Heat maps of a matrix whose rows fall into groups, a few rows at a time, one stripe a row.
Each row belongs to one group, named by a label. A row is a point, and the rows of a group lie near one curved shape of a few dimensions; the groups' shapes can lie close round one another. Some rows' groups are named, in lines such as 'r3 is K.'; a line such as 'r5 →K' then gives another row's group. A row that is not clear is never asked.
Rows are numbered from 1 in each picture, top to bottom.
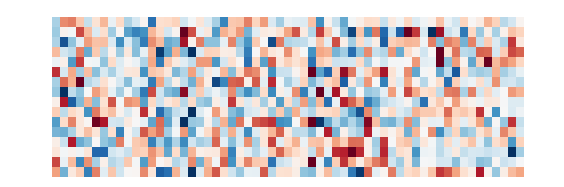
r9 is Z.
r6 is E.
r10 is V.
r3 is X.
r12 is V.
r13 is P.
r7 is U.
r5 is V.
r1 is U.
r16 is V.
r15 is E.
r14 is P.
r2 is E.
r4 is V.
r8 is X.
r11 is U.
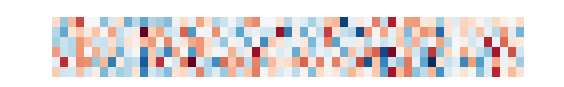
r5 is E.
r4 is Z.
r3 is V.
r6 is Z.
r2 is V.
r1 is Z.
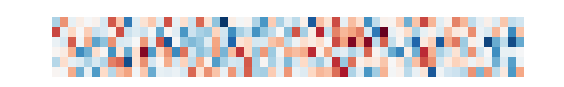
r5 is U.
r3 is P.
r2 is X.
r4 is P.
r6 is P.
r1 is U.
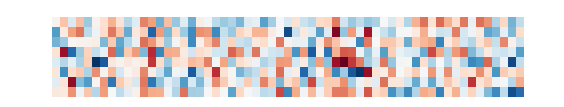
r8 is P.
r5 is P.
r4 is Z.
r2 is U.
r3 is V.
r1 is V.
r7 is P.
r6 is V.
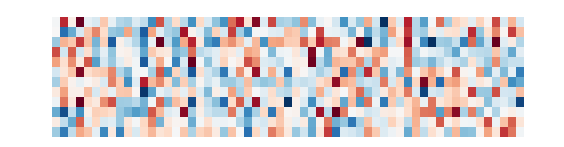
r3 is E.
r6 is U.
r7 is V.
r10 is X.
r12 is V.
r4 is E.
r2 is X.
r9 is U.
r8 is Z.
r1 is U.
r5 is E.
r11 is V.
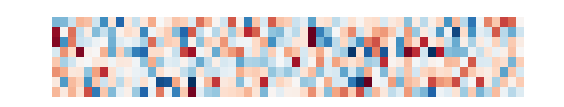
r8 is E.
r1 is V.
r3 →E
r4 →E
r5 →X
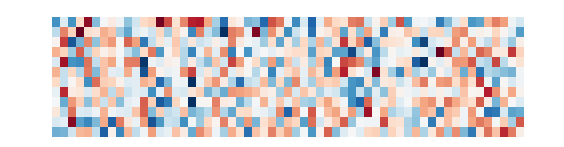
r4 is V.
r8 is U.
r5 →Z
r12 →V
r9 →V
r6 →E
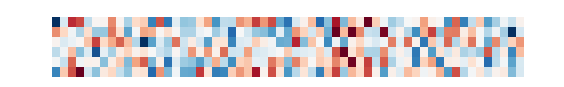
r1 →U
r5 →P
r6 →U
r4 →P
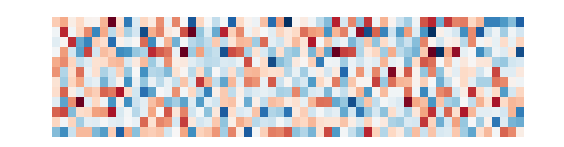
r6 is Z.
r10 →U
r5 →U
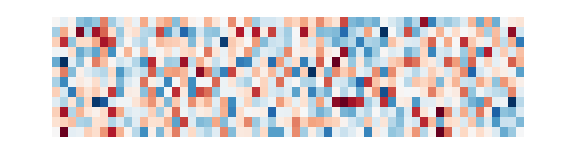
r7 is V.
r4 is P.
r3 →U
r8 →Z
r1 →P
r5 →X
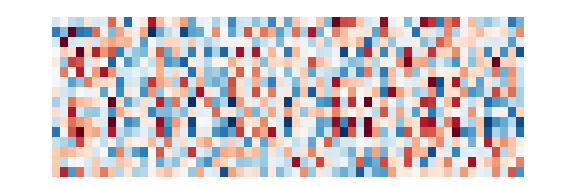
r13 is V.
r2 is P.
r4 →U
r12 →U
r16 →U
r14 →E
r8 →Z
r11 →U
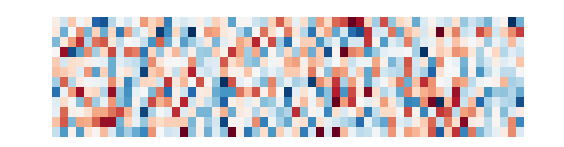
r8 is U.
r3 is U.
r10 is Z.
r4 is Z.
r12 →X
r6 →E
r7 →U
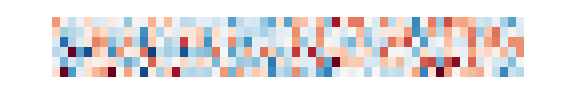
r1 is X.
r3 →X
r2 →X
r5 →X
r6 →Z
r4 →P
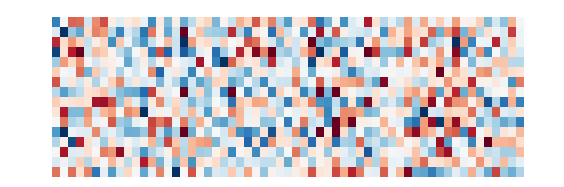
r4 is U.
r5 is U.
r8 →X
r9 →U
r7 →X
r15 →V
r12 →X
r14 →Z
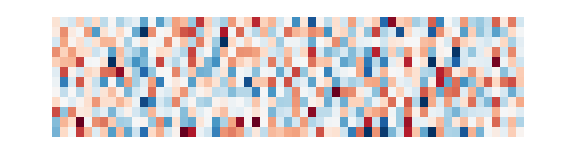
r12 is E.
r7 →V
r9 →Z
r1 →Z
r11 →U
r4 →E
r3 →U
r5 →E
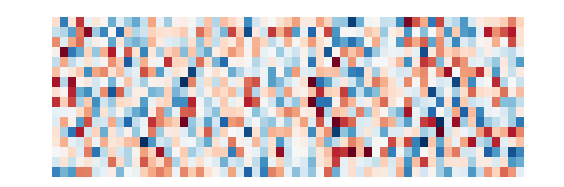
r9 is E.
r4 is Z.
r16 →V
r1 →E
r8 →P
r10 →E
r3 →E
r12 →V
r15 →V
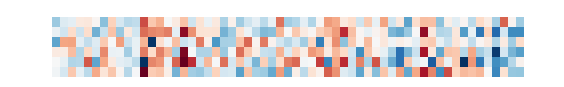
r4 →P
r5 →E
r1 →V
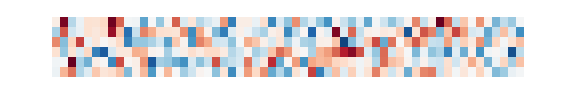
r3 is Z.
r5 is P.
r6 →U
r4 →P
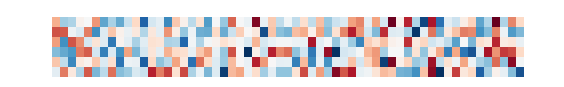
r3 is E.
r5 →Z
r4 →V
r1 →Z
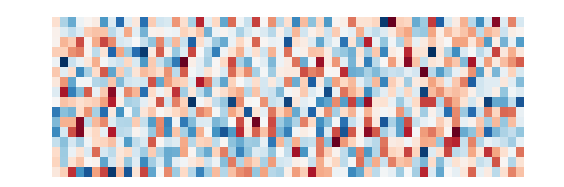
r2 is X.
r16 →P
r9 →U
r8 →Z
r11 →U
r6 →P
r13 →X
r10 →V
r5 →X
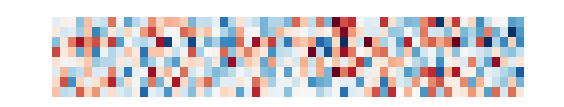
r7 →Z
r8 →Z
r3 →U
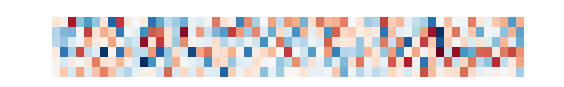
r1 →P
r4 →V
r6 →U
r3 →V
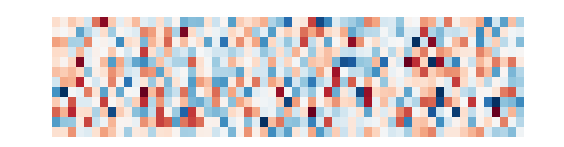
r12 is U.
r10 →E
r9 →P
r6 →V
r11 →V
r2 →P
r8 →V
